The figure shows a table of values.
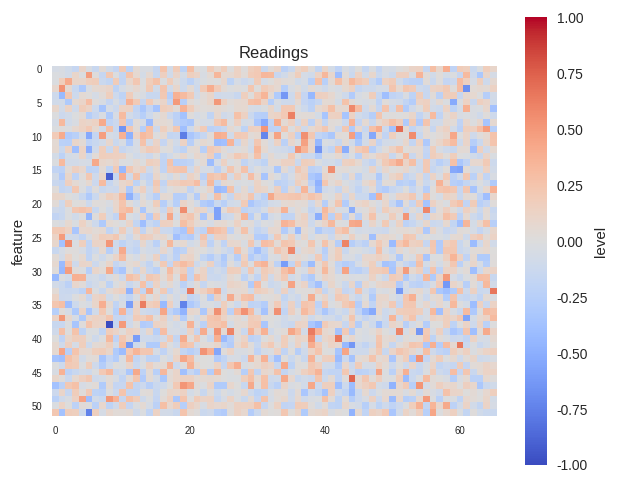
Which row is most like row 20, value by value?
28
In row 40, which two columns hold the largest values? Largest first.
42, 38
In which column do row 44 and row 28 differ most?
27
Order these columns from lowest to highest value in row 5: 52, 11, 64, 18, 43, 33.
52, 33, 64, 43, 11, 18
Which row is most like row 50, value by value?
0
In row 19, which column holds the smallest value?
11
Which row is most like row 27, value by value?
7
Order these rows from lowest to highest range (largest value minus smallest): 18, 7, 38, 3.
18, 7, 3, 38
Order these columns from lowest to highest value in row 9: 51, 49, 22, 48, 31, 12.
49, 12, 22, 48, 31, 51
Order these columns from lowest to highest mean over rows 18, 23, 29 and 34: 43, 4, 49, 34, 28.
34, 49, 43, 4, 28
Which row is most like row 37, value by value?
3
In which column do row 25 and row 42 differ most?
24
